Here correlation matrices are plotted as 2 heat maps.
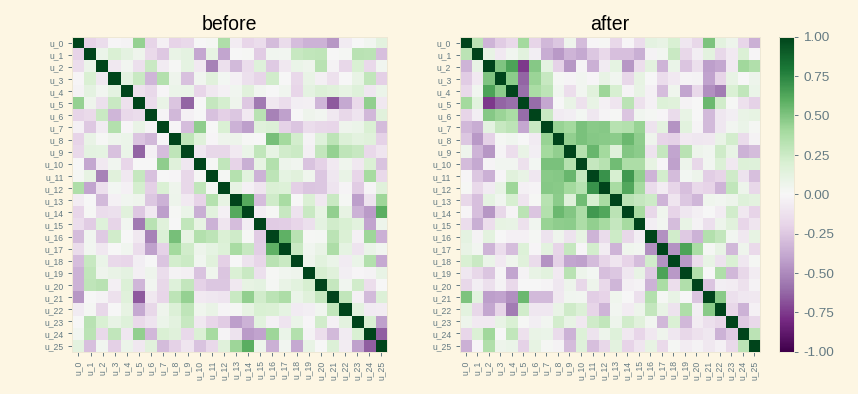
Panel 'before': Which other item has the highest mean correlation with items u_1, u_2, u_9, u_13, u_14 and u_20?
u_21
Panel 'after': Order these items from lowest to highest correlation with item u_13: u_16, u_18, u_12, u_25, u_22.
u_18, u_22, u_25, u_16, u_12
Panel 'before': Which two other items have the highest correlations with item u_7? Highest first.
u_10, u_3
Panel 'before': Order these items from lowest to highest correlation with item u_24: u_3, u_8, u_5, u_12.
u_12, u_8, u_3, u_5
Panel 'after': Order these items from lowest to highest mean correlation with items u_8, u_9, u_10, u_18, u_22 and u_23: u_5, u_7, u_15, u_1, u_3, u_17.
u_1, u_17, u_3, u_5, u_7, u_15
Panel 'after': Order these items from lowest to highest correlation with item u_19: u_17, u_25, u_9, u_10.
u_25, u_10, u_9, u_17
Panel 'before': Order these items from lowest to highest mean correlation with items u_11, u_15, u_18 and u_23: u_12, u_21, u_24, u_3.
u_12, u_3, u_21, u_24
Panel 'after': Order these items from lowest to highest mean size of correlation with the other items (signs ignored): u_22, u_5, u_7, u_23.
u_23, u_22, u_5, u_7
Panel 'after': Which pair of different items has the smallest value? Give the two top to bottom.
u_2, u_5
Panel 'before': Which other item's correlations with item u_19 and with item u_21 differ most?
u_5
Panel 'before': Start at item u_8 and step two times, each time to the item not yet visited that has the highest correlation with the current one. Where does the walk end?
u_17
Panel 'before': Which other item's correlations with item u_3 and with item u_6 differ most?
u_16
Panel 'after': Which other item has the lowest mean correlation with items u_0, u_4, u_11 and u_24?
u_22
